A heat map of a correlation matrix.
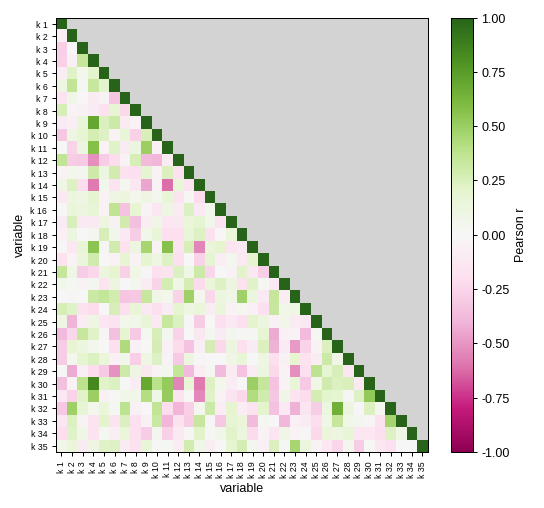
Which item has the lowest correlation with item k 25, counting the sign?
k 2
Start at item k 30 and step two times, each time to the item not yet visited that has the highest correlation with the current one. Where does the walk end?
k 9
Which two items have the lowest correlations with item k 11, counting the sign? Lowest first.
k 14, k 33
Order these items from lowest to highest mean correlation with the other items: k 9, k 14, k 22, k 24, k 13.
k 14, k 24, k 22, k 13, k 9
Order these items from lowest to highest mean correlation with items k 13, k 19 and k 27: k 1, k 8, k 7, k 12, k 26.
k 12, k 1, k 8, k 7, k 26
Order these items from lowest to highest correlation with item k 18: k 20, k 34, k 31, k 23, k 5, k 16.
k 31, k 20, k 16, k 34, k 5, k 23
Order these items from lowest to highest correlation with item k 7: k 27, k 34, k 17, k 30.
k 30, k 34, k 17, k 27
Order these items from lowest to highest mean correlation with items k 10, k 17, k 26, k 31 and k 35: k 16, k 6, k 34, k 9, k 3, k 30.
k 16, k 6, k 34, k 3, k 9, k 30
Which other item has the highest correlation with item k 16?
k 6
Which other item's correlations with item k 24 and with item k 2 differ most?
k 32
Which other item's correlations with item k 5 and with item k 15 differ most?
k 23
